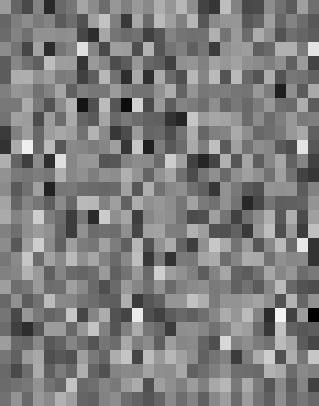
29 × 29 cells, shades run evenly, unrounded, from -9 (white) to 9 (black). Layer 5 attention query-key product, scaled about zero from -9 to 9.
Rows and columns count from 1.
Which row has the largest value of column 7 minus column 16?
26
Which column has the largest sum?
29
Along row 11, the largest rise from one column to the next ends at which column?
14
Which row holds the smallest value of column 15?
20
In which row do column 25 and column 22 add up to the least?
6
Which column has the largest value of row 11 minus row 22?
12
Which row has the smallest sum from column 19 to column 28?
18
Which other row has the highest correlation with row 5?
10
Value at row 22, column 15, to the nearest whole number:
2
